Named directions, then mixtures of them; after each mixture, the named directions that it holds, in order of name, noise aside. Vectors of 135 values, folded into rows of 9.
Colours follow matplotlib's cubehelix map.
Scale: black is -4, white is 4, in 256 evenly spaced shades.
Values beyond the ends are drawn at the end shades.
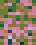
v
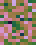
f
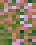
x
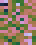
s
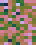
s.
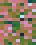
f, x.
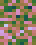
f, v, x.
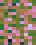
s, v, x.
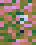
s, v, x.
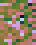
f, s, x.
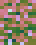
v.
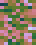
f, s, v.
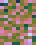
s, x.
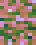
f, v.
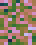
s, v.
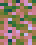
f, s, v.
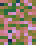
s, v.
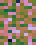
s, v.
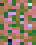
s, v, x.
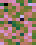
f, s.
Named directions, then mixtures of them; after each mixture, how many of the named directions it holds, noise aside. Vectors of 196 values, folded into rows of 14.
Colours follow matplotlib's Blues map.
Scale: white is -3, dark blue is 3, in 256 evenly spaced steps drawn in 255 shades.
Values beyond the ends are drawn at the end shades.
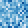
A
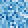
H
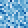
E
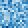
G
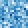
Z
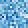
one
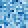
four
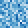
three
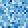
four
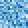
three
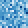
three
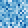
one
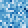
two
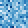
three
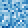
one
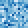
four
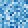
four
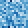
four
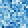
three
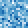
two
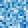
three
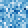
two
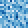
three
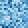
one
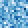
one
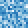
three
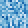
two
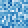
two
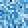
four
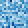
four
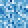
four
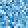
two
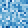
two
